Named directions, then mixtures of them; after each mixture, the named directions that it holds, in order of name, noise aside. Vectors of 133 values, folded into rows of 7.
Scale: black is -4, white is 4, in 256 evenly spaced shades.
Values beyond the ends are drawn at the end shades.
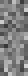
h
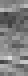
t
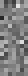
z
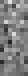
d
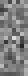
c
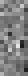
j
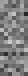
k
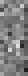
j.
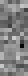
c, j, t.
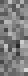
d, h, j.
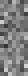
h.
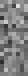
d, h, z.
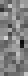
c, j.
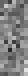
c, d, j.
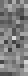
c, j, t.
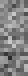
k, t.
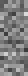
k.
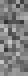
c, d, j.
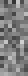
c, k, z.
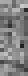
d, j, t.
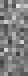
d, z.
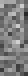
d, j, k.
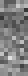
t, z.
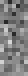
d.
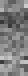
t.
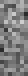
d, k.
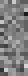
h, k.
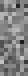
j, t, z.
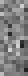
j.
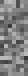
d, t, z.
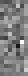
j, z.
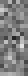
c.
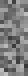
c, h, k.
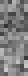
h, t.
